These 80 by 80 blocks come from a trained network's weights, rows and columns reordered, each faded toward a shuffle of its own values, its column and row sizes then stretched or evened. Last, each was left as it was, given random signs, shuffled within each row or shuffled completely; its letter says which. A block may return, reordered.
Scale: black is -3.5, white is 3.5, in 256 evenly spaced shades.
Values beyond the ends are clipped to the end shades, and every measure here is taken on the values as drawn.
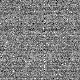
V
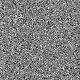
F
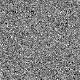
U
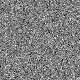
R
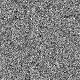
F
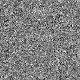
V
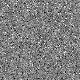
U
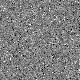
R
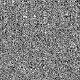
V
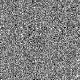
V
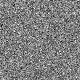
R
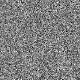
U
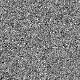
F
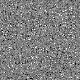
V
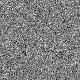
F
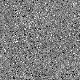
U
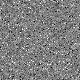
F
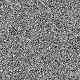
F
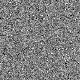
F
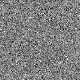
U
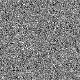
U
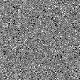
V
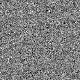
U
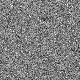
R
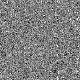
V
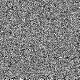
U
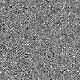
V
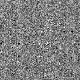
V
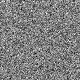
R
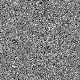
U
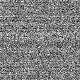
V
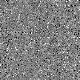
U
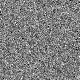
R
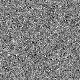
F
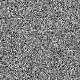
U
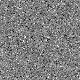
F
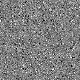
V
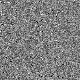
U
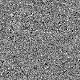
U
